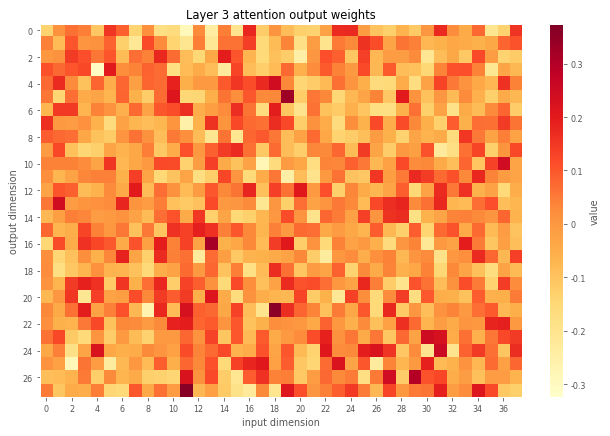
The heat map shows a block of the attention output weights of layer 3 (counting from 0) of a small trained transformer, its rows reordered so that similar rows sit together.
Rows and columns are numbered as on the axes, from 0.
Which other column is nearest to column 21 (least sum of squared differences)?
0
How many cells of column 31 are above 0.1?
8
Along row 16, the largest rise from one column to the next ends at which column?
13
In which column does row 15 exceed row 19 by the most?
10
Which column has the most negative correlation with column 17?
5
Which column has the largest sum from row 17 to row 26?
11
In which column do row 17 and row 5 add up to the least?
12
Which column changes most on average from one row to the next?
19
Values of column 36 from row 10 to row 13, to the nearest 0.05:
0.25 0 -0.15 -0.1
